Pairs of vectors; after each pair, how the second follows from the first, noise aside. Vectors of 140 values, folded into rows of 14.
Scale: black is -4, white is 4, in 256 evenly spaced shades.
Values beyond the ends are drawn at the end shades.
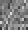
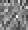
reversed.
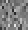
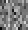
copied.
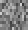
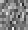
copied.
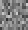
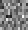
negated.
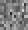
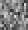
negated.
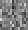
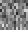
reversed.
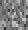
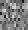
reversed.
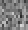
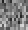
copied.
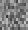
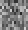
reversed.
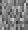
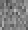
reversed, shrunk.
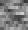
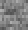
reversed, shrunk.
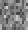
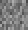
reversed, negated, shrunk.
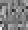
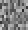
copied.
